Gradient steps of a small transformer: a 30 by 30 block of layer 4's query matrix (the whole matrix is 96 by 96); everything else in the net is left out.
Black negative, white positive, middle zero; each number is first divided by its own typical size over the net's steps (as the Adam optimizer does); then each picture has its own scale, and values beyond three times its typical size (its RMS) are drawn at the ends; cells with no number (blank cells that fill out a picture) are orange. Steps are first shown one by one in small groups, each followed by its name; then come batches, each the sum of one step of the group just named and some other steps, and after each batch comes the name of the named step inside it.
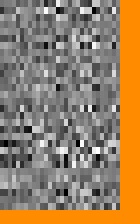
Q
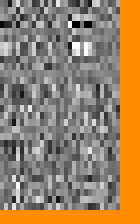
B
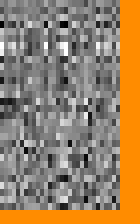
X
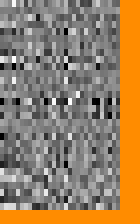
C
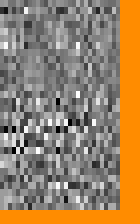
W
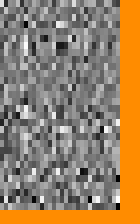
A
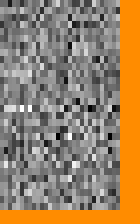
B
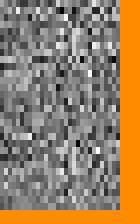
Q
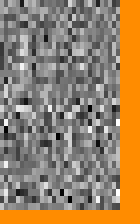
A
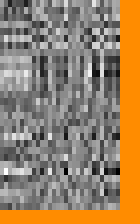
W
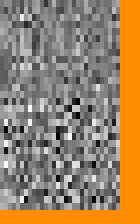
W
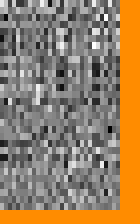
Q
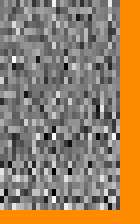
C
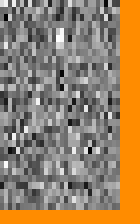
W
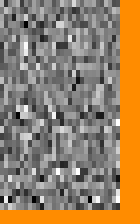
A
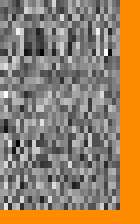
W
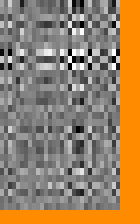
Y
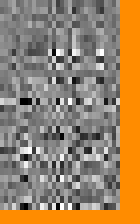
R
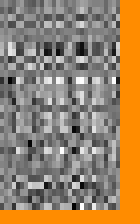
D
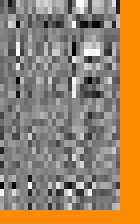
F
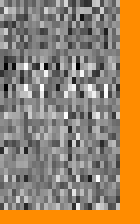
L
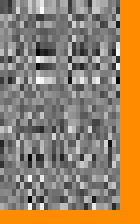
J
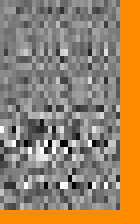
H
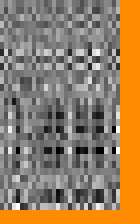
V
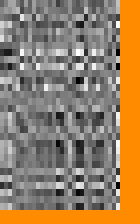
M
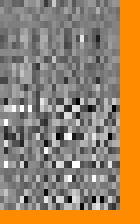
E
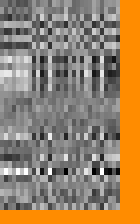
Y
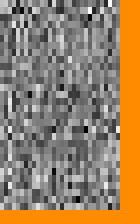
V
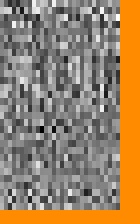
J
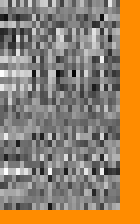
F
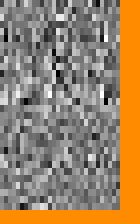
R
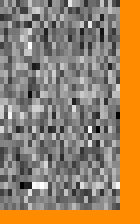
J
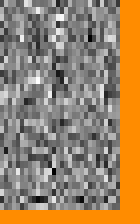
J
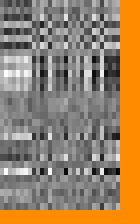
M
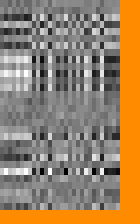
R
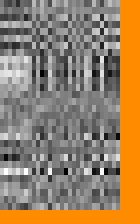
V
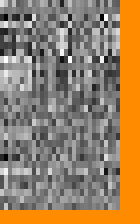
Y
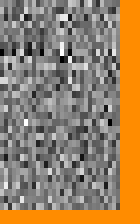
Y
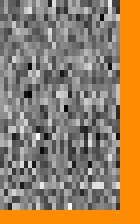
F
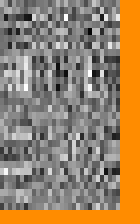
L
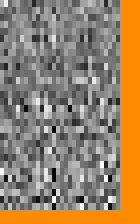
D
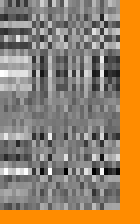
D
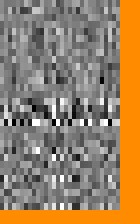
R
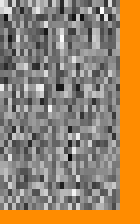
L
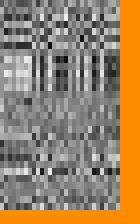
R
